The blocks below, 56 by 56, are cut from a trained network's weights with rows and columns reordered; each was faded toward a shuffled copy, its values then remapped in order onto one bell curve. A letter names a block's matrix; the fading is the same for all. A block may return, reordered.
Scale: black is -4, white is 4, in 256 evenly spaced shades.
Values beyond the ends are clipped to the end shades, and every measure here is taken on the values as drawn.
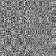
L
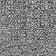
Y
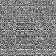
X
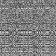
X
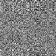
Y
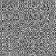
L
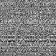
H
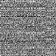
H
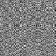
L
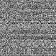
H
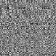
Y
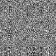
Y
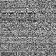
H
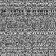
X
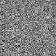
Y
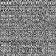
X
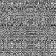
X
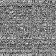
H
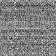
H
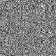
Y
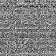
H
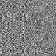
L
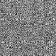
Y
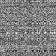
X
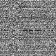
H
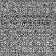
H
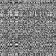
X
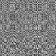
L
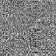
Y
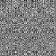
L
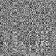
Y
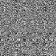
Y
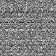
H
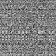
H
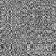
L
